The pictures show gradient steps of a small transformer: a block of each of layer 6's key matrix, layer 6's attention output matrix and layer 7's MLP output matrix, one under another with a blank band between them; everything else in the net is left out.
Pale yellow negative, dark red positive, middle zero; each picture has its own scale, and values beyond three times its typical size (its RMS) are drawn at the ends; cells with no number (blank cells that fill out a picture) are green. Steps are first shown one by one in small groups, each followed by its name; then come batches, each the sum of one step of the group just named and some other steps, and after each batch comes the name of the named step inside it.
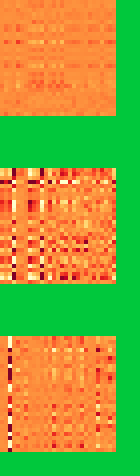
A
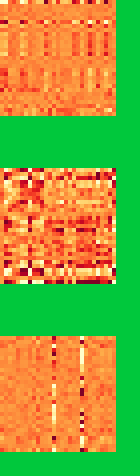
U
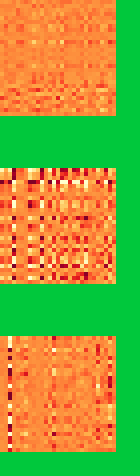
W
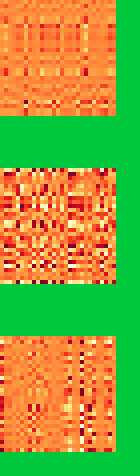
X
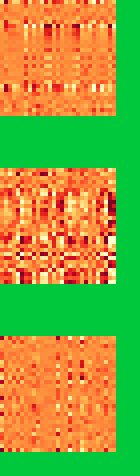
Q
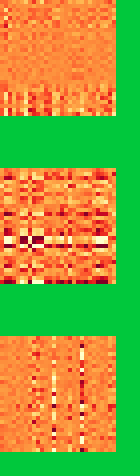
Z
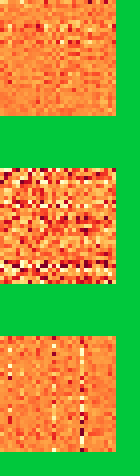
U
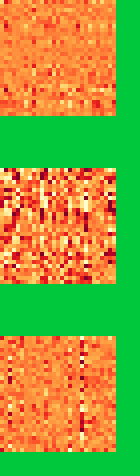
Q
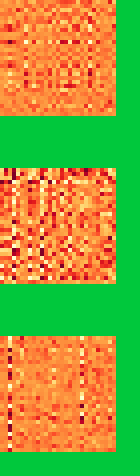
A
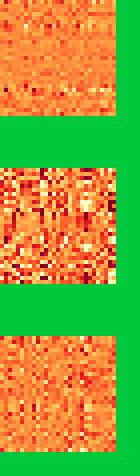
Q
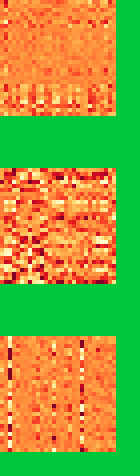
Z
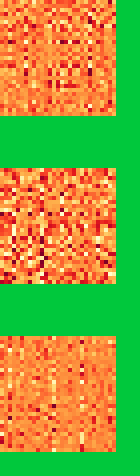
Z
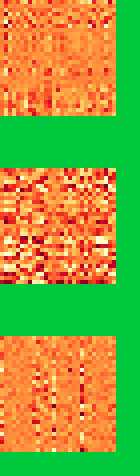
Z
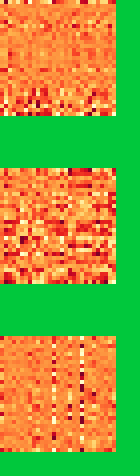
Q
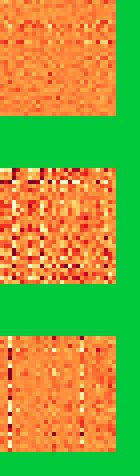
W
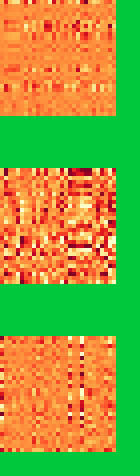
Q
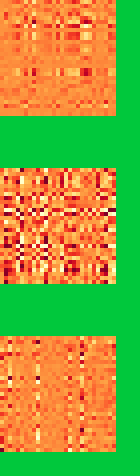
X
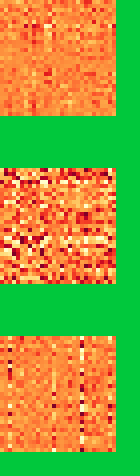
Z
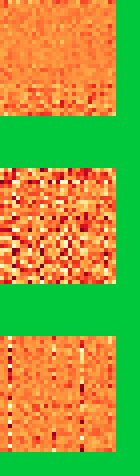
W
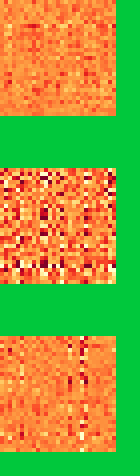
Q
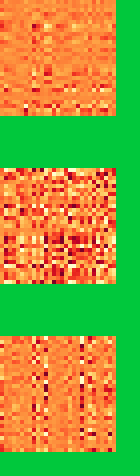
X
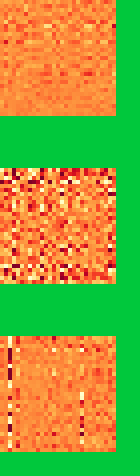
A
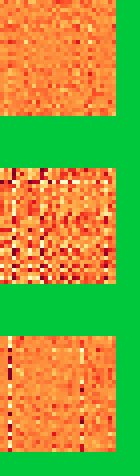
A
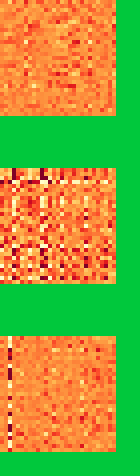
A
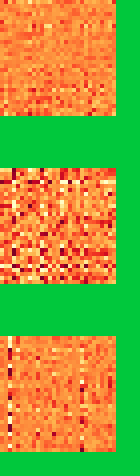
W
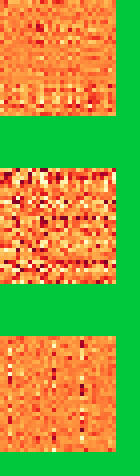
X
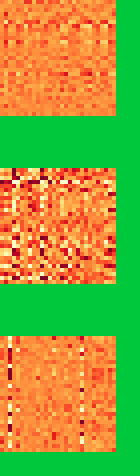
A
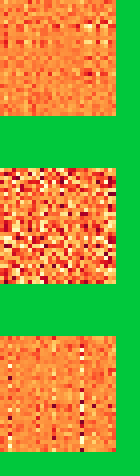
Z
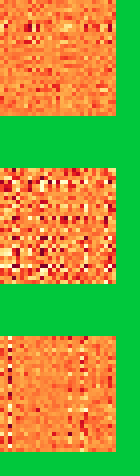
W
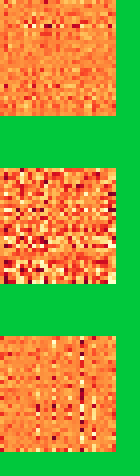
Q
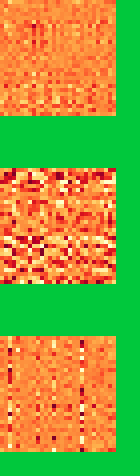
Z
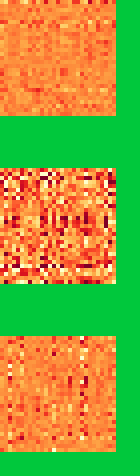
U
